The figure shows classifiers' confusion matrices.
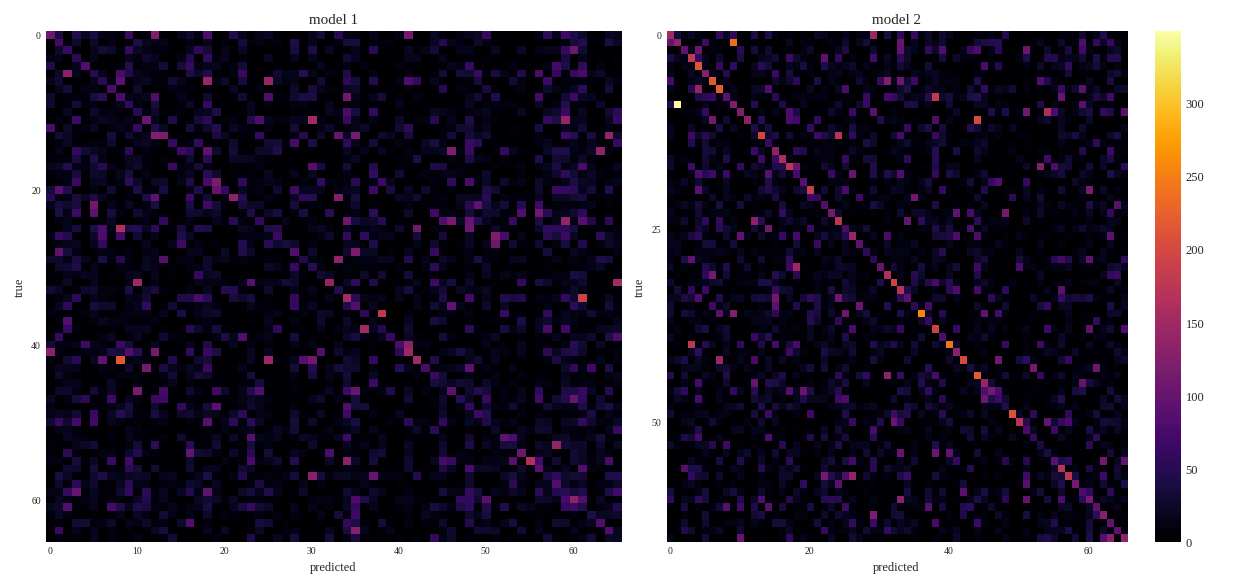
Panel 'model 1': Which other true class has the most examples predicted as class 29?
42
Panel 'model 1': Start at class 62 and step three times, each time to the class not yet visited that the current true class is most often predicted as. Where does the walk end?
10
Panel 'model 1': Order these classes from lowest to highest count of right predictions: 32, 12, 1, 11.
12, 1, 11, 32
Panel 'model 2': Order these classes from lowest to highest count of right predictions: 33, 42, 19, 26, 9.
19, 9, 26, 33, 42
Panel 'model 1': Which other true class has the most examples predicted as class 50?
60
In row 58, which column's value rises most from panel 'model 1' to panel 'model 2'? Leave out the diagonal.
51
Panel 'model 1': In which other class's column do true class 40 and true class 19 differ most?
41
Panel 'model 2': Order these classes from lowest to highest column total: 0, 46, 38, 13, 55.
46, 55, 0, 13, 38
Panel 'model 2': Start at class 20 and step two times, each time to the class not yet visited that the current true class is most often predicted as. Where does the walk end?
33
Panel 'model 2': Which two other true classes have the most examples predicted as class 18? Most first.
30, 17
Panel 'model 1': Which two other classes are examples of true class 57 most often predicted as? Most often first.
30, 37
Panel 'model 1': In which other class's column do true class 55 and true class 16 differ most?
34
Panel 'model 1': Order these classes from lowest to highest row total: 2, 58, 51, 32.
51, 58, 2, 32
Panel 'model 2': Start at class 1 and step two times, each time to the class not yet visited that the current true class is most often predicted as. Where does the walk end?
59
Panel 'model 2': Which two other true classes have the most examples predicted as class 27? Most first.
35, 21
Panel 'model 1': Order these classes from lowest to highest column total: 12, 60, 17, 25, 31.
31, 17, 25, 12, 60
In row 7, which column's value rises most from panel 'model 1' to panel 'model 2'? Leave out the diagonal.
4
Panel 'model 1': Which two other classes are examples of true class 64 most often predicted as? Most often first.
35, 1
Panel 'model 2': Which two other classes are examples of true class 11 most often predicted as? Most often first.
44, 6
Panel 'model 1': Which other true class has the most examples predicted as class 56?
23
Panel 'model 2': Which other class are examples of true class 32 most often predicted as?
38
